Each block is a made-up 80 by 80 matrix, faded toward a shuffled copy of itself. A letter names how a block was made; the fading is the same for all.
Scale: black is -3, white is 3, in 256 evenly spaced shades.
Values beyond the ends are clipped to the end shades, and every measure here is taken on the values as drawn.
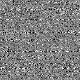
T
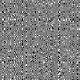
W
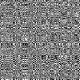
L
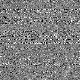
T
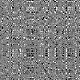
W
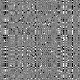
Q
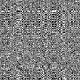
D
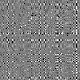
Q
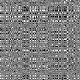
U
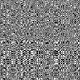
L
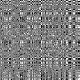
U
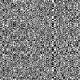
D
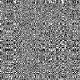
D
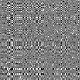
U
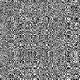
D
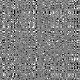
W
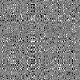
W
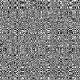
L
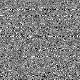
T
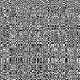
L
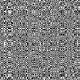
L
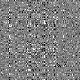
W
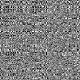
D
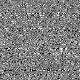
T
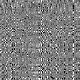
W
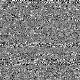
T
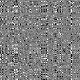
W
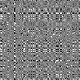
Q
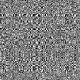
D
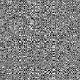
D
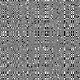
Q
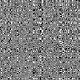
W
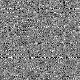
T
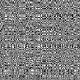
L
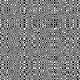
U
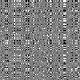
Q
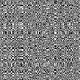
L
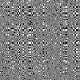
Q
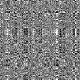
D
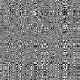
W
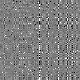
Q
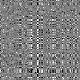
Q
